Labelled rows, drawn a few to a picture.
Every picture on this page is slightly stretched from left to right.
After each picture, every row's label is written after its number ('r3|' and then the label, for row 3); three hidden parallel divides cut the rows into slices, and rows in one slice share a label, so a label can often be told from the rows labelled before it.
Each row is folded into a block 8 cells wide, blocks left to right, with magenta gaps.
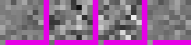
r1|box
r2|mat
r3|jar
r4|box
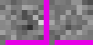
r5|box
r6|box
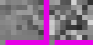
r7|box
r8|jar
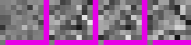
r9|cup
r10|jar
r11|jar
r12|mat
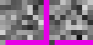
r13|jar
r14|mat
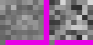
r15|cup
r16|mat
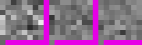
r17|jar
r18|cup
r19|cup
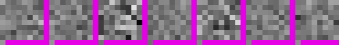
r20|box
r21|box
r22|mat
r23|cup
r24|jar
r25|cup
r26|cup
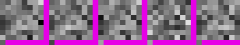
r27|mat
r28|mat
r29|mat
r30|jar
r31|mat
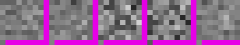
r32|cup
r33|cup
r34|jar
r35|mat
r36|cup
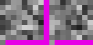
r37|mat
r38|jar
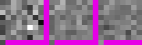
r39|mat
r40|cup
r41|cup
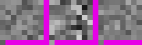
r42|cup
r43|jar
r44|cup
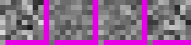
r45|jar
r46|box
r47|box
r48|mat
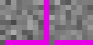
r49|cup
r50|box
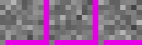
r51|cup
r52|box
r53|box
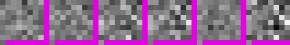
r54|cup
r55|box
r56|jar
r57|jar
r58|box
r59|jar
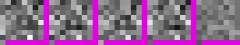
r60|jar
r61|jar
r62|jar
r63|jar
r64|cup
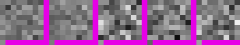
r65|box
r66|cup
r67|jar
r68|mat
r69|jar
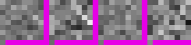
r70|box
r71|jar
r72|cup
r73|mat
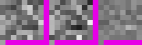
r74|jar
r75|jar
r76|cup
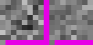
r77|jar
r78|cup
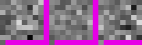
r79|mat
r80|box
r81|jar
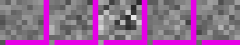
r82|cup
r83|box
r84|jar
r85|cup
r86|cup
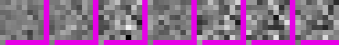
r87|cup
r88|cup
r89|mat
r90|box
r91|mat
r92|jar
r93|jar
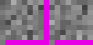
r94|cup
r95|box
